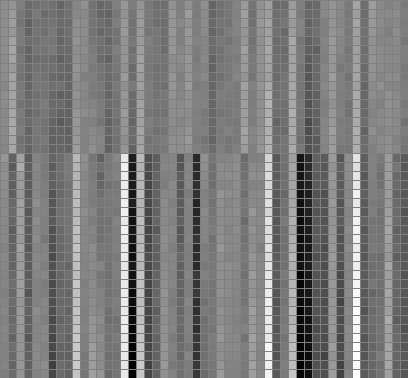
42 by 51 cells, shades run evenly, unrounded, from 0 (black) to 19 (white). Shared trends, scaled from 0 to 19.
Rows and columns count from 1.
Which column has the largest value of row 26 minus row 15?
16
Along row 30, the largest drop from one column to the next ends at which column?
17
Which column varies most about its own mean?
38
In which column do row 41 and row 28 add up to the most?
45
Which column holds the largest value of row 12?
34
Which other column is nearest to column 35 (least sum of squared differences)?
46
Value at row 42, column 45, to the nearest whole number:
19
